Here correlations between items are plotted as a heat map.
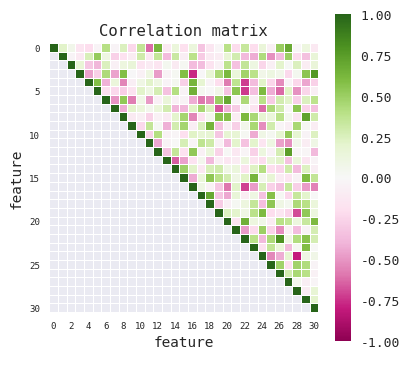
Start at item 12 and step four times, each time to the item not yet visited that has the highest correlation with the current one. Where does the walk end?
22
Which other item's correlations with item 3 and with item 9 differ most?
6
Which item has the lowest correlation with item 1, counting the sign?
25
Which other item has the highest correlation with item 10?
27
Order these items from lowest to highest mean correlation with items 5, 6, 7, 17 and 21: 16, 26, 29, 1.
26, 29, 1, 16
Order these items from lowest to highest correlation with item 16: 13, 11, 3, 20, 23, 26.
3, 20, 23, 26, 13, 11
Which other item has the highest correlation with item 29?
8
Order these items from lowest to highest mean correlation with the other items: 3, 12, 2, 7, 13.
13, 7, 2, 12, 3
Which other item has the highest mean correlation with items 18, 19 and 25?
29
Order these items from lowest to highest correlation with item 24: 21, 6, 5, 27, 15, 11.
11, 15, 27, 6, 21, 5
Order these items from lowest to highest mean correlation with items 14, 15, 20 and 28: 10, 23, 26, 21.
21, 10, 26, 23
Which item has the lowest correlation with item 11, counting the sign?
0
